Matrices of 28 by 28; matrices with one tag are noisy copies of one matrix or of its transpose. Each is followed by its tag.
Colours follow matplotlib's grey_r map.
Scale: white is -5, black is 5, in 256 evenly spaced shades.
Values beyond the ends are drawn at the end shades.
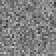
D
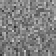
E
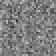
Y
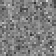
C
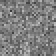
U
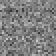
Y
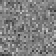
C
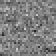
C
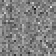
Y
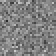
D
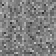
Y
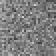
E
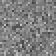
D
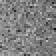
E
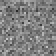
Y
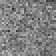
E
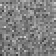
E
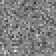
D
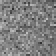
E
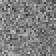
E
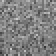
E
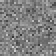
D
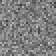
D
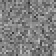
U
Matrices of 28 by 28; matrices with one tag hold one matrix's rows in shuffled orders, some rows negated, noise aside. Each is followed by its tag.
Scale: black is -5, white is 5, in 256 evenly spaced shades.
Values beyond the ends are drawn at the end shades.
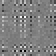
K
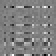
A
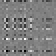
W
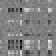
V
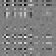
W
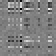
V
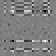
A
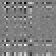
W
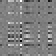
V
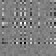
K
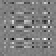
A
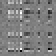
V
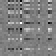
V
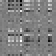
V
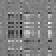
V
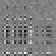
W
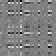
V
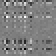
W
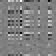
V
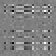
A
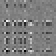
W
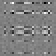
A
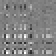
W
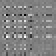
W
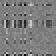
W
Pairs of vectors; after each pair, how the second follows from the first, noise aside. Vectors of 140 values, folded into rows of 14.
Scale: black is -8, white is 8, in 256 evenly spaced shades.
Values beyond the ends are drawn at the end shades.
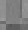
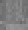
negated, shrunk.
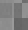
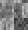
scaled up.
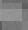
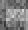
reversed, scaled up.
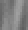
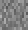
shuffled.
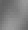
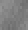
negated, shrunk.
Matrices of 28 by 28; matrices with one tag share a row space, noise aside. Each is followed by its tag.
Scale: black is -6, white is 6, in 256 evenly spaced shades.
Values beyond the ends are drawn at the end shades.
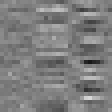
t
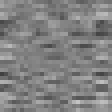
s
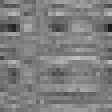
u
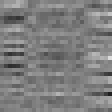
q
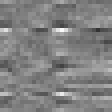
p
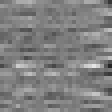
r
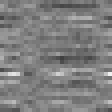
u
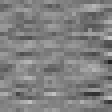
r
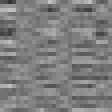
s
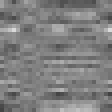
u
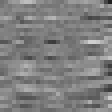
r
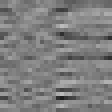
p
